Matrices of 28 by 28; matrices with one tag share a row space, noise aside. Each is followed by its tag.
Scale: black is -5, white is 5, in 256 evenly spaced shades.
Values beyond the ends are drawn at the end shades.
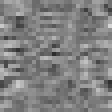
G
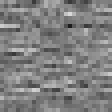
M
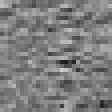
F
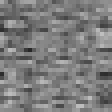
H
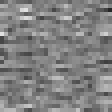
H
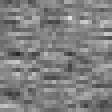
M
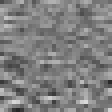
G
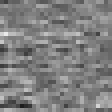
H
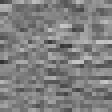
F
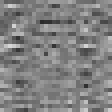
G
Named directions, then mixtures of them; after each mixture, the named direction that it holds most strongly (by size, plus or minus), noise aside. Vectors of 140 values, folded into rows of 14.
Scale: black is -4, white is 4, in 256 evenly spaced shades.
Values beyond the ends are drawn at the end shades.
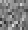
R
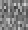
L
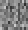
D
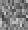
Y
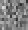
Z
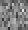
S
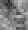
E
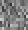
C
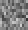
Y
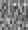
L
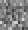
R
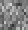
C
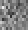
Z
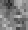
E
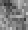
E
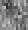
E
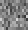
C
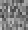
L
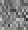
C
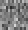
D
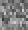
Y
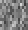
R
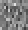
L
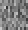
D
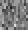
D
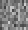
D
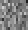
Z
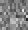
Y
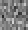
L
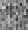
Z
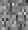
Z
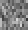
Y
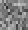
R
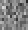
Z
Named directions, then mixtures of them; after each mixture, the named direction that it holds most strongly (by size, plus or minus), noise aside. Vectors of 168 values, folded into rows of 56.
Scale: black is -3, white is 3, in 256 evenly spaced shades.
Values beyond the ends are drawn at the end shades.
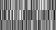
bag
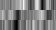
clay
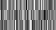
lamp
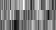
clay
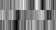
clay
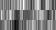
clay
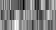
clay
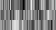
clay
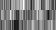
clay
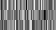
lamp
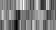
clay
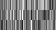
bag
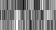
clay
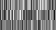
bag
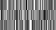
lamp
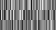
bag
